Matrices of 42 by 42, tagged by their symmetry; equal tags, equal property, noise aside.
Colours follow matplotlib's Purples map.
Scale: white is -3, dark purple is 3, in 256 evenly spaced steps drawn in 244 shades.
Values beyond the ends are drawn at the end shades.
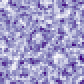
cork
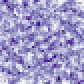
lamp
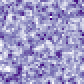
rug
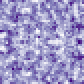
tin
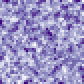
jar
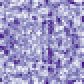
tin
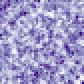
cork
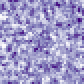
rug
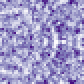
tin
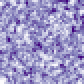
jar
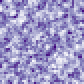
cork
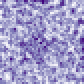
jar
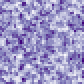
tin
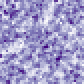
cork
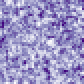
rug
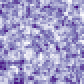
jar
